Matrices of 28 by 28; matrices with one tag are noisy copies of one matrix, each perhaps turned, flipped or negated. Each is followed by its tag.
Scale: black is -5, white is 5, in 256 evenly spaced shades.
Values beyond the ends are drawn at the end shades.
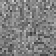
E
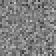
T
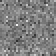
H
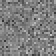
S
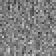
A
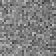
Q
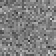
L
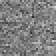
A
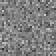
T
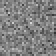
A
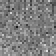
E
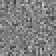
T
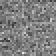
A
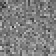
L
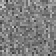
L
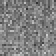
Q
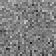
E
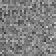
Q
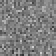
T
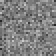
H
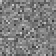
S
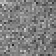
E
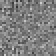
T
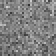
E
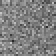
Q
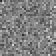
H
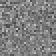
T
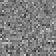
T
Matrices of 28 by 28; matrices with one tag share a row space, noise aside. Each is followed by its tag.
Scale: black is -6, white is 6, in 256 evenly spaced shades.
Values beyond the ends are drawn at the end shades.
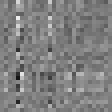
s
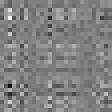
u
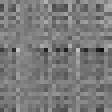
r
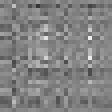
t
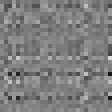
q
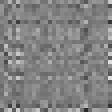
q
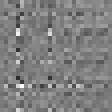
s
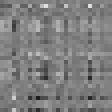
t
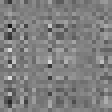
u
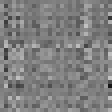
q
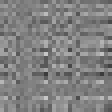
r
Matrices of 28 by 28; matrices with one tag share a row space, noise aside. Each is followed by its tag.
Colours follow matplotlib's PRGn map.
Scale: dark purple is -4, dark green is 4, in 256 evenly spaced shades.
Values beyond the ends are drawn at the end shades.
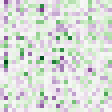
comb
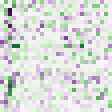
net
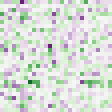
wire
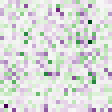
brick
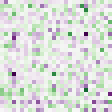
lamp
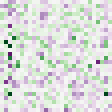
net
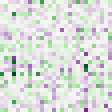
lamp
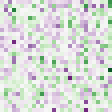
lamp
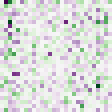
net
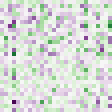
lamp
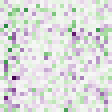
net
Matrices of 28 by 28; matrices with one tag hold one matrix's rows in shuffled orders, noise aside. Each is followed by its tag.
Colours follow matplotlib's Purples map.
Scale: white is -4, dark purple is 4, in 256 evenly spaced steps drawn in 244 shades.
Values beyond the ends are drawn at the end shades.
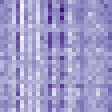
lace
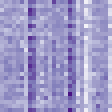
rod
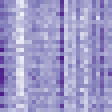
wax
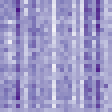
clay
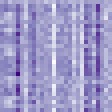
clay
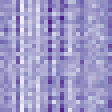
lace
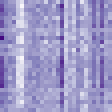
wax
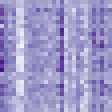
wax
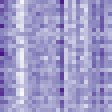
wax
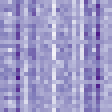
clay
